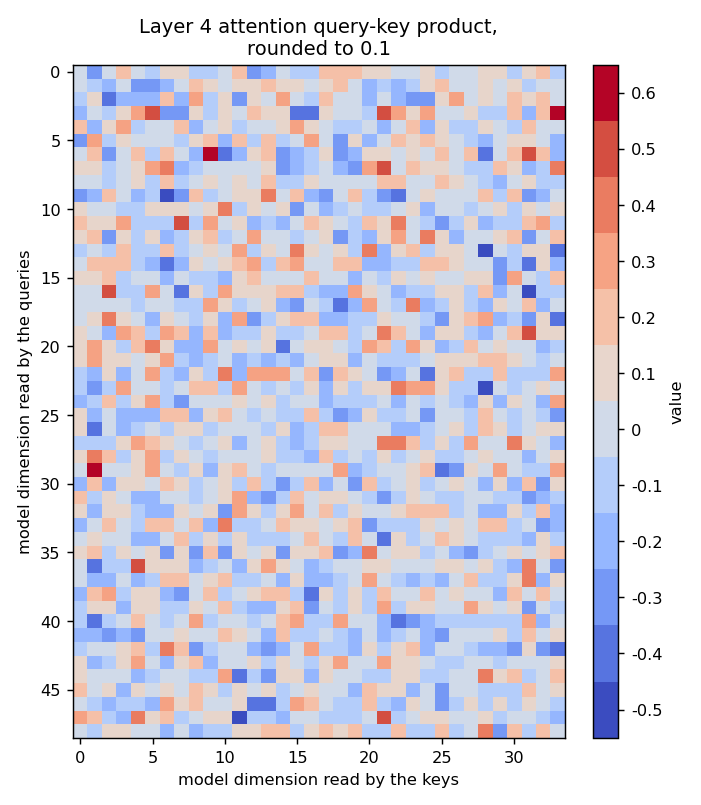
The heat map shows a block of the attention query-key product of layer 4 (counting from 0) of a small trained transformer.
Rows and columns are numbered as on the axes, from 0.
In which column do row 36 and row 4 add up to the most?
31
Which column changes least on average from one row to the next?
26
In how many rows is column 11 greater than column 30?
22
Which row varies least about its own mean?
8
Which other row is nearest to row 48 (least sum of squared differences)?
15
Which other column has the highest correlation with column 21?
4
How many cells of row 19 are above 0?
17
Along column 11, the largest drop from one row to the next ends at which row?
47
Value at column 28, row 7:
-0.1
